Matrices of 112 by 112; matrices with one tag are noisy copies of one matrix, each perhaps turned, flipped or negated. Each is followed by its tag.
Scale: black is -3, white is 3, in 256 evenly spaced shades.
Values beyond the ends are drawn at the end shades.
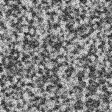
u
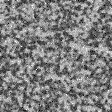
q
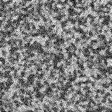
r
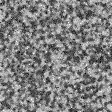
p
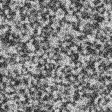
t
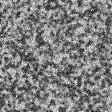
r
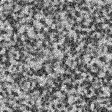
r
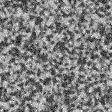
t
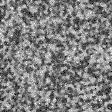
p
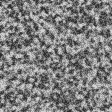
u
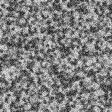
t
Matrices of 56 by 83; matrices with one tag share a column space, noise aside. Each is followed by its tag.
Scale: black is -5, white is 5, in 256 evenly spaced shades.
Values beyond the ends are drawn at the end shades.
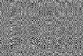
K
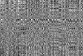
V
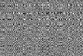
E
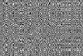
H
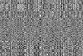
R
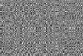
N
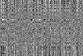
V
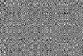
H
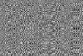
N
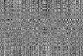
V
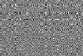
E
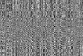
R
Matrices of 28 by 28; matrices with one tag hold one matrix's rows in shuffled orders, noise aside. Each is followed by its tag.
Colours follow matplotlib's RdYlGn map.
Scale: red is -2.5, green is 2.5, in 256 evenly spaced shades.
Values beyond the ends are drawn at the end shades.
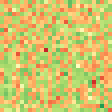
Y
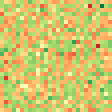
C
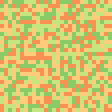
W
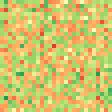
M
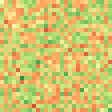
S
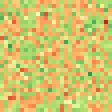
S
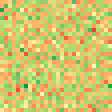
C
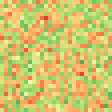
S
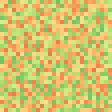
M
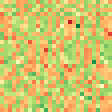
C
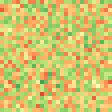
C
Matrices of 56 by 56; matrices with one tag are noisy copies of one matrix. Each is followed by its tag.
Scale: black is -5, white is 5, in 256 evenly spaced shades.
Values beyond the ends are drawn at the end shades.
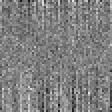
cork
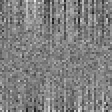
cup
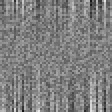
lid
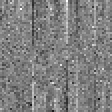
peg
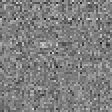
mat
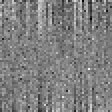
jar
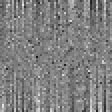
lid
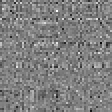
mat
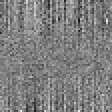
cup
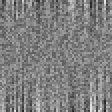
lid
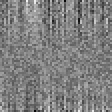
cup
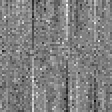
peg
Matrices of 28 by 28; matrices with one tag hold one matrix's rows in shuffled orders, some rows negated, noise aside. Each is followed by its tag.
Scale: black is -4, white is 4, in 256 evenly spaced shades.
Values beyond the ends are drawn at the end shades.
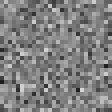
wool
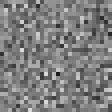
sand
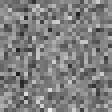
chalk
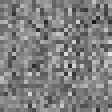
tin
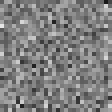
wool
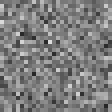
wool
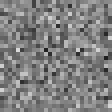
wool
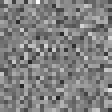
sand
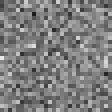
wool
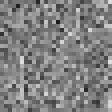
sand
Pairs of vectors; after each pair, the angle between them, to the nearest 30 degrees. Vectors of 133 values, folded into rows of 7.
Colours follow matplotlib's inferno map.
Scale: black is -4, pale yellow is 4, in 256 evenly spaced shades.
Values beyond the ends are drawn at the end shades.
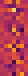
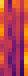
90 degrees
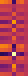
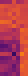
120 degrees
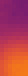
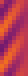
90 degrees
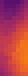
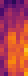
30 degrees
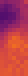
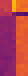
90 degrees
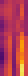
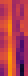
120 degrees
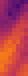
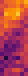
150 degrees
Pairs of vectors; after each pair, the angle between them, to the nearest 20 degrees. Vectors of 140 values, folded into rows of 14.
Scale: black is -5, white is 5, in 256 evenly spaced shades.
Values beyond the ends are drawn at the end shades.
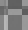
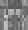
40 degrees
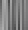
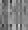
140 degrees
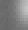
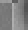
120 degrees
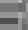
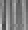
100 degrees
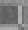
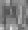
40 degrees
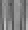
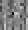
40 degrees
